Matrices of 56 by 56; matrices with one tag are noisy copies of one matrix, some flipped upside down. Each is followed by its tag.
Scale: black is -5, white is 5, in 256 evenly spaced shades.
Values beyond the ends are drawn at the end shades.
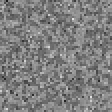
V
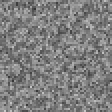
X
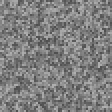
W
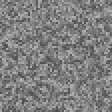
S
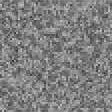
S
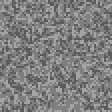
X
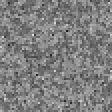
W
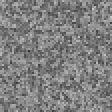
W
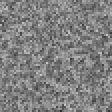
S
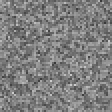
X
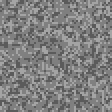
W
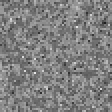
X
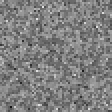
W
